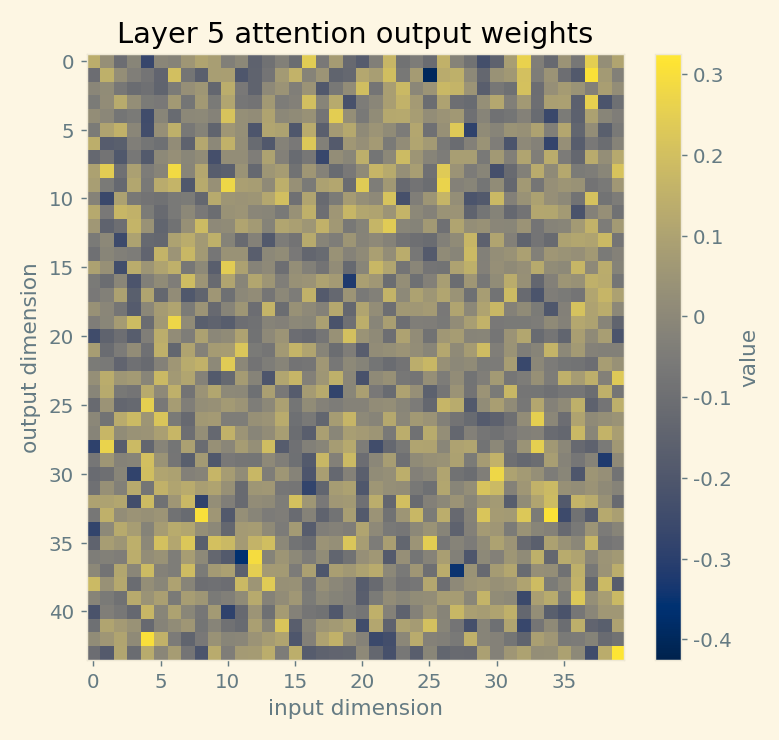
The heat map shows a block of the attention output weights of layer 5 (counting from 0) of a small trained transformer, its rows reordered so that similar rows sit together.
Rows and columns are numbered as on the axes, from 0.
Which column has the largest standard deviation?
4
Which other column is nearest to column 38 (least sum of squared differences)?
31
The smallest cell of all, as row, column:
1, 25
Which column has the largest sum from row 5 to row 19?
6
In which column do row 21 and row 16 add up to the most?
7
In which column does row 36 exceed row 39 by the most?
32
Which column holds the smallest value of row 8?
30
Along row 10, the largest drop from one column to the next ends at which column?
23
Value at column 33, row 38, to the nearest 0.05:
0.2
